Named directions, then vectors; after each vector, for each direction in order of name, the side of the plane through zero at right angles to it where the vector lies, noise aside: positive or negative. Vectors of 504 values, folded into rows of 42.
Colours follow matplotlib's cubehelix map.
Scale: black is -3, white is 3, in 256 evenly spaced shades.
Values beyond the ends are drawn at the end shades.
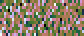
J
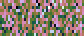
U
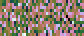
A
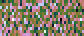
positive, positive, negative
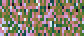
negative, positive, negative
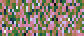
negative, negative, negative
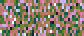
positive, positive, positive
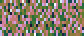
negative, positive, positive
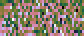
positive, positive, negative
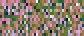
negative, negative, negative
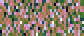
negative, negative, negative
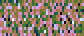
positive, positive, negative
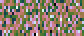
negative, negative, negative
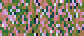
positive, positive, positive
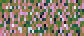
positive, positive, negative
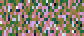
positive, negative, negative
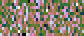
negative, positive, negative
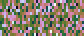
positive, positive, positive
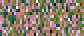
negative, negative, negative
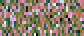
positive, positive, positive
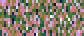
negative, negative, negative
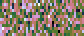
negative, positive, negative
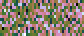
positive, negative, positive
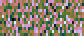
negative, negative, positive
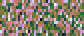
negative, positive, positive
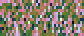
negative, negative, positive
